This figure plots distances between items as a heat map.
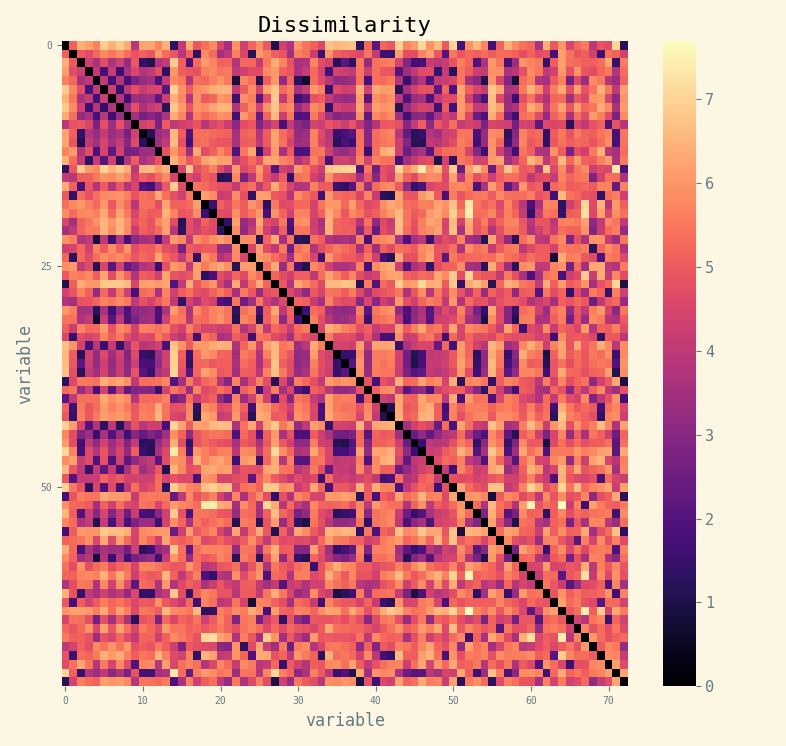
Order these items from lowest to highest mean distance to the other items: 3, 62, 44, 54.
44, 54, 62, 3
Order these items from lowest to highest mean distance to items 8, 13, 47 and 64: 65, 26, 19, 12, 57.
12, 57, 65, 26, 19
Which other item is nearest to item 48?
13
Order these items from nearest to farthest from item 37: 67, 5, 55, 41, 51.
5, 67, 41, 51, 55
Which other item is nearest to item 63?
24
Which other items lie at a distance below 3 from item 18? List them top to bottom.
19, 26, 60, 64
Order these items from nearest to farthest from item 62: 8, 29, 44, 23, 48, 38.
44, 8, 48, 29, 23, 38
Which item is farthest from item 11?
14
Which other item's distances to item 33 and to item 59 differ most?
69
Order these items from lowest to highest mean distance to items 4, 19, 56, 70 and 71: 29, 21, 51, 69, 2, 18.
18, 2, 29, 21, 51, 69
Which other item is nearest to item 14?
0
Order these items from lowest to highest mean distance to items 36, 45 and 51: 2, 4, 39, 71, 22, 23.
2, 71, 39, 4, 22, 23
